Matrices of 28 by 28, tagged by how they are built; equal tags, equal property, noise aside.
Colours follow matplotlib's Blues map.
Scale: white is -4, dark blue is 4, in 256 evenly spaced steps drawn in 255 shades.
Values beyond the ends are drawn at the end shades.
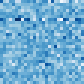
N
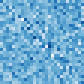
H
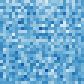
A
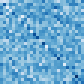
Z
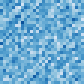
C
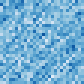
C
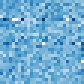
N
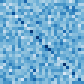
Z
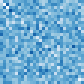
Z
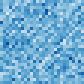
C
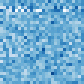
N
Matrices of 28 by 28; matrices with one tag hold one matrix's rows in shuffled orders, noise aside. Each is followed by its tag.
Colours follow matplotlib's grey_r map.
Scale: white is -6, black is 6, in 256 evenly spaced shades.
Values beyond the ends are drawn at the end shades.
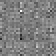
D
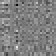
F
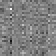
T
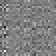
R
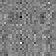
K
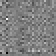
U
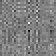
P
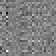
U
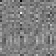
D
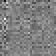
R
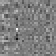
F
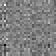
R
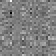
T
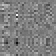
F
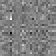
T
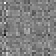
R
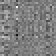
F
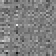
F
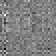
R
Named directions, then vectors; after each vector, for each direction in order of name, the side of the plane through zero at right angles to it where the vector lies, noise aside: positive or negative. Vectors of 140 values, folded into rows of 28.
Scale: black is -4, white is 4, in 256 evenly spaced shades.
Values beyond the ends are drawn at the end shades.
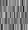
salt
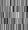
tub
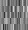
negative, negative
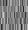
positive, negative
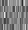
positive, positive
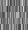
negative, positive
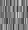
positive, positive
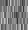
positive, negative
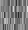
negative, negative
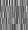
positive, negative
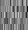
positive, positive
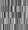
negative, negative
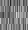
negative, positive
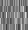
negative, positive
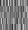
positive, negative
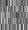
positive, negative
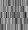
positive, negative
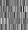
positive, negative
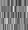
negative, negative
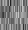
negative, positive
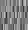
positive, positive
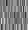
positive, negative
